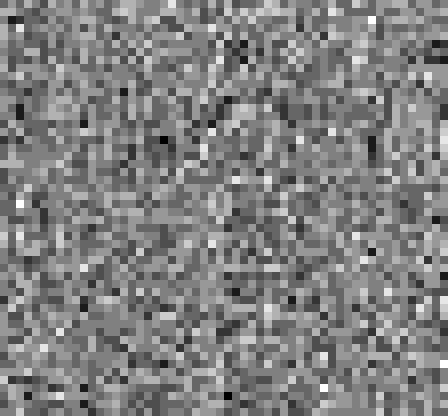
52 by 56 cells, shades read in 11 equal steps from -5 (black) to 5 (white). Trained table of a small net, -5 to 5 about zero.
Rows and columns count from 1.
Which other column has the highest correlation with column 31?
52
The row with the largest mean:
2
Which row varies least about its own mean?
36
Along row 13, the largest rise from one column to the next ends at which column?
48
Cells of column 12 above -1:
32
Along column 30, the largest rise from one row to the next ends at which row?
23
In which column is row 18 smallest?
21
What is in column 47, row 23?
0
